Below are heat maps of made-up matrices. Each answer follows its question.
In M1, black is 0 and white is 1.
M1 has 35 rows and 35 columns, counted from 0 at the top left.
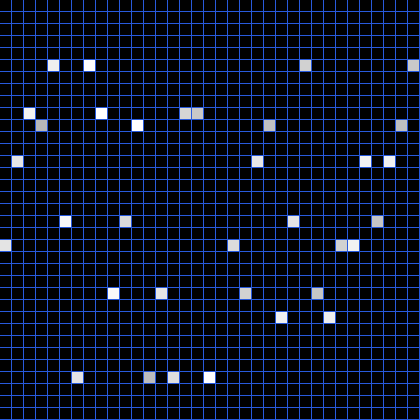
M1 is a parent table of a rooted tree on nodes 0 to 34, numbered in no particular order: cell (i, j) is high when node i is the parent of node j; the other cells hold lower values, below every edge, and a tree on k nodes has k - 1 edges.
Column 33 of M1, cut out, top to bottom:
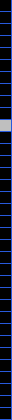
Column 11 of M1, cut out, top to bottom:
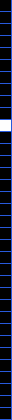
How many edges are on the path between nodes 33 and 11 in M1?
2
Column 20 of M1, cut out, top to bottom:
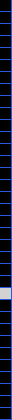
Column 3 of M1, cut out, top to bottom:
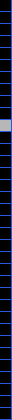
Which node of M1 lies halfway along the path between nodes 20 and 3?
18
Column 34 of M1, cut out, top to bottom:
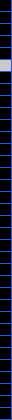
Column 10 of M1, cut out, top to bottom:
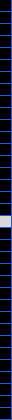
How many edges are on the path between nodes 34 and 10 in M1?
3
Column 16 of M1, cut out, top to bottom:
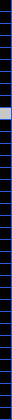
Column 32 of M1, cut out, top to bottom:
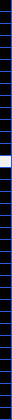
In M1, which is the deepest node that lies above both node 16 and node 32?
24
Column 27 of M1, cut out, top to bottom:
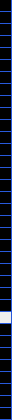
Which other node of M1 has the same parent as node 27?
23
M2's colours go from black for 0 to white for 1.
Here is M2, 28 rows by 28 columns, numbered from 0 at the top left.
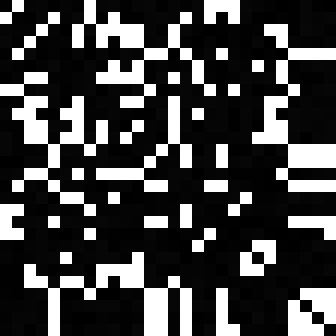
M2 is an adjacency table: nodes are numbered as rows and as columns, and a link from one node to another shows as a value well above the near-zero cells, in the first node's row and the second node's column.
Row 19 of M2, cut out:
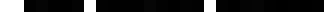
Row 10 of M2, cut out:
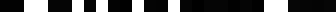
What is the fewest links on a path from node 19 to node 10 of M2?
4
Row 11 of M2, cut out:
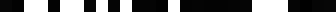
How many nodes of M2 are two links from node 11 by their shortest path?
3
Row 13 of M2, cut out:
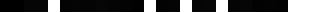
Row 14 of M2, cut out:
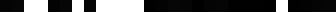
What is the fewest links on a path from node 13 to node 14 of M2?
4
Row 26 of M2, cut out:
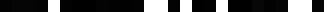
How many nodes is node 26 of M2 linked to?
8
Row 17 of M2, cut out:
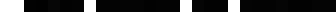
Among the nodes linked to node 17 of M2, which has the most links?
node 15
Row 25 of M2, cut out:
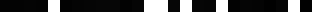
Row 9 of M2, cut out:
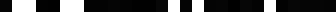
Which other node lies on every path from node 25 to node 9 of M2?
node 1
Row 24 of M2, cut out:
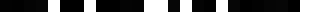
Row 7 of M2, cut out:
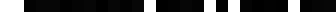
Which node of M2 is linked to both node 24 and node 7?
node 12
